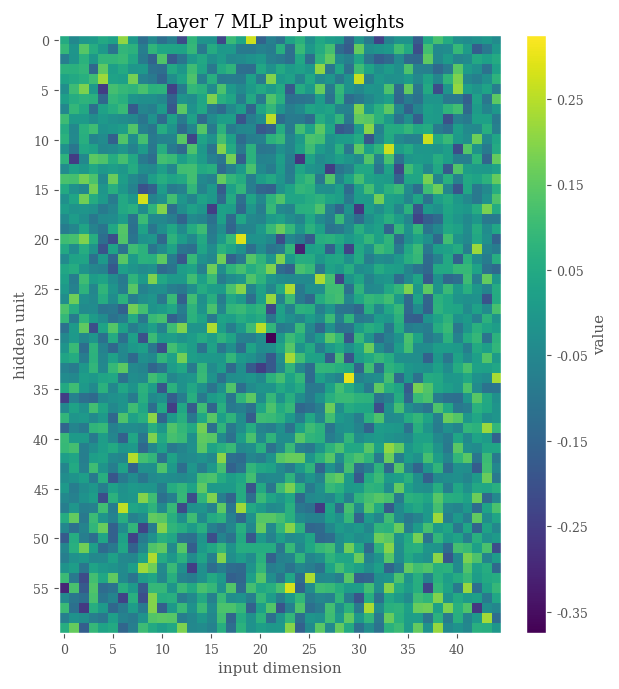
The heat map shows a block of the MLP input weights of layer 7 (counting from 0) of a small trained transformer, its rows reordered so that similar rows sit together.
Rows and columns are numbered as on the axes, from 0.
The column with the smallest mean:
5
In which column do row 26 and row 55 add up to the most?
23
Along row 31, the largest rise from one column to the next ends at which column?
11
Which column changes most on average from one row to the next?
21
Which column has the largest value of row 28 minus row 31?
10
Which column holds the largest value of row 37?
27
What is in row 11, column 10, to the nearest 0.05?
0.05
